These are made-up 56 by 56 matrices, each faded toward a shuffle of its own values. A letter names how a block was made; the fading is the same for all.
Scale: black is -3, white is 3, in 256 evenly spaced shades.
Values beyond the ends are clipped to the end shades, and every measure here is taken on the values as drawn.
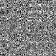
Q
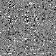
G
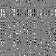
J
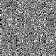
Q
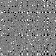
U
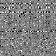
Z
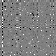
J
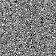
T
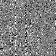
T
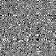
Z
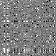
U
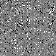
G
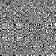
Z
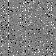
G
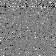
G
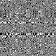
Z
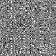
Q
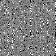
T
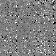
G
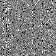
T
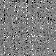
G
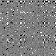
J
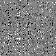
G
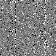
T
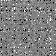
G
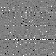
J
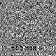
Q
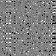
J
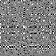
Z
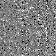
T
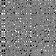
J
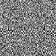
Q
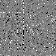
G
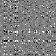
U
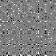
J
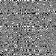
Z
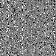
T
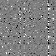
U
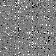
G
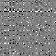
J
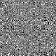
Q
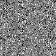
T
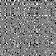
U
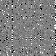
U
